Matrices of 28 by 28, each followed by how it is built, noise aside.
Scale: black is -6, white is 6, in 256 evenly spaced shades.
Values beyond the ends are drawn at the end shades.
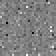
sparse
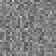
low rank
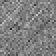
Hankel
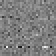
uneven rows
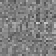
low rank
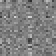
low rank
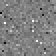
sparse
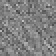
Toeplitz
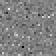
sparse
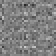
low rank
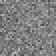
noise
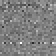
uneven rows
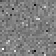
sparse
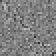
banded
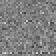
uneven rows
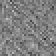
Toeplitz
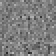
uneven rows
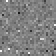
sparse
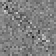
banded
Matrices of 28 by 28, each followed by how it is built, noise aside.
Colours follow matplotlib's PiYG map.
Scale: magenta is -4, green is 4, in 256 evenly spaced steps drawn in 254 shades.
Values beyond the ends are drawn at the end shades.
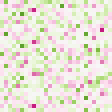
repeating rows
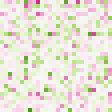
repeating columns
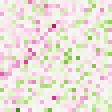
Hankel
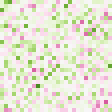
Hankel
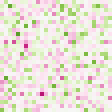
noise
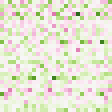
repeating columns
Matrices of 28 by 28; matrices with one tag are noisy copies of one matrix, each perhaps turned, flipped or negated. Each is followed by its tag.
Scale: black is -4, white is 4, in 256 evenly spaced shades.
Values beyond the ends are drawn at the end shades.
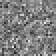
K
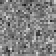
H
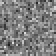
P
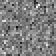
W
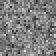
H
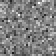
K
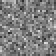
P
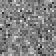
K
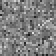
P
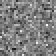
W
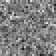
P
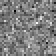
K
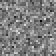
K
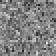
H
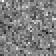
H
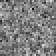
P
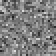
P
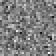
W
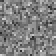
H
